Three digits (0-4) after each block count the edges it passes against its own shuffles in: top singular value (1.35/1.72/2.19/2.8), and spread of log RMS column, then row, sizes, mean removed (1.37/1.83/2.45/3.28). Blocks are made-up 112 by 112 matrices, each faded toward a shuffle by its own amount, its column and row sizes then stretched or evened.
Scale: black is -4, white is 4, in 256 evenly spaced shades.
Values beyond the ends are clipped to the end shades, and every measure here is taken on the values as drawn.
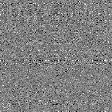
3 1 3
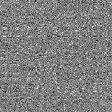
3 0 2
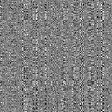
4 4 1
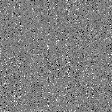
2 3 1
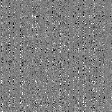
0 4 2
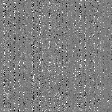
2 4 0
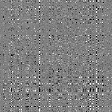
4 4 3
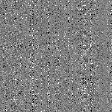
1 4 2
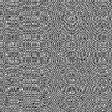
4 0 1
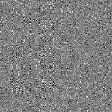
3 3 0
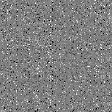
2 3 1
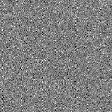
3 2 0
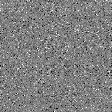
2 0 1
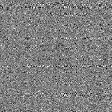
3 1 3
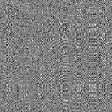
4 3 1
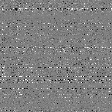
2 1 4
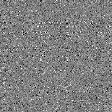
2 1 2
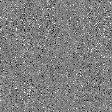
2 3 1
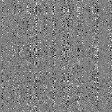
3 4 2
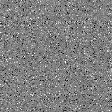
2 1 1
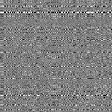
4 0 4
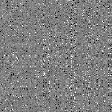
3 3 0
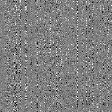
3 4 1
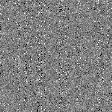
0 3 0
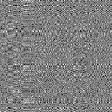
4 1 3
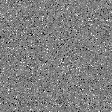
1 1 1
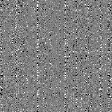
3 4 1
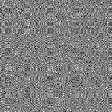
4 1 0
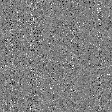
0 3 0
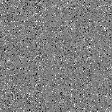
1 3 2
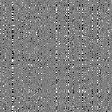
4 4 2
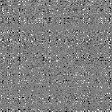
3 3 4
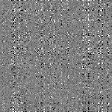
3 4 3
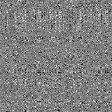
3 2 2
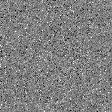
1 1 0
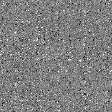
1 2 2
